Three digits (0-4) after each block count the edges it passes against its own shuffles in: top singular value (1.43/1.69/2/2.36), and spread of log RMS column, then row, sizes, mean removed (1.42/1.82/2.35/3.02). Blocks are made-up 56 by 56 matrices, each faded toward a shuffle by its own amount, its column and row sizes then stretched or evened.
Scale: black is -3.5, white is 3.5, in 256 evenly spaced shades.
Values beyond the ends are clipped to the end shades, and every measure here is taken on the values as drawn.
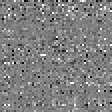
0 2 3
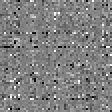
0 3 3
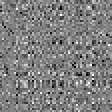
4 2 2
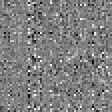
2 3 2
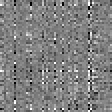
4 4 2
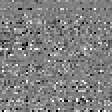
1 1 4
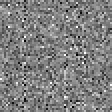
1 2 0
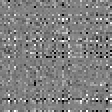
4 3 4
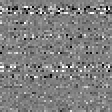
1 0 4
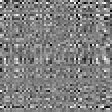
4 3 4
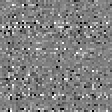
0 1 4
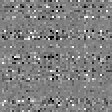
1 2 4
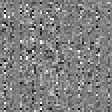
1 4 1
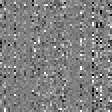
2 4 0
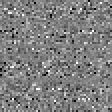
0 0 3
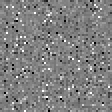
0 2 0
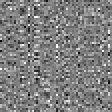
4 3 0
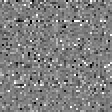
1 0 2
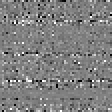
2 1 4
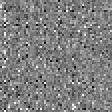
2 2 1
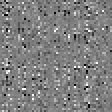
1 4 1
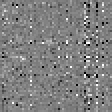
3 3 2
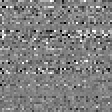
2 0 4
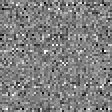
1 0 3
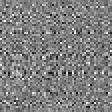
4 0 3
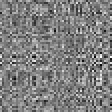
4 3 2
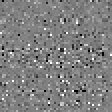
2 1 3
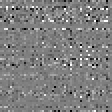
2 2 4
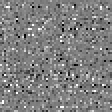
0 1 3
